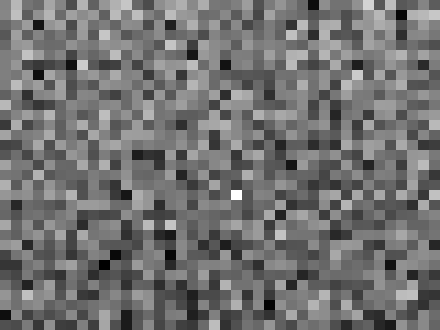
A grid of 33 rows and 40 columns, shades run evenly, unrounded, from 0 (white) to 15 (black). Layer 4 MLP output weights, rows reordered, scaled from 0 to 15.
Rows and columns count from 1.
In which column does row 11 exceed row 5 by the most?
31
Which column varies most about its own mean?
16
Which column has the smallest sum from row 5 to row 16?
19
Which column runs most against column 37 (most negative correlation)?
39
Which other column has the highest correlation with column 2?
36
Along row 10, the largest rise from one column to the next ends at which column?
21
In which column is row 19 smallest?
1
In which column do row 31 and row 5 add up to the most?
18
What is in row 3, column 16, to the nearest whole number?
13
